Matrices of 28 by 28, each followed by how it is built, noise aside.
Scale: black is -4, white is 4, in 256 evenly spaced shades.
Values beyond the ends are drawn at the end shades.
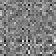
low rank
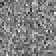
noise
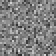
repeating rows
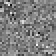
banded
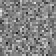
repeating rows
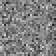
repeating rows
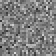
noise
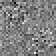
block diagonal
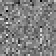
uneven columns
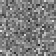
repeating rows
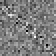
banded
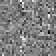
uneven columns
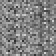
repeating rows
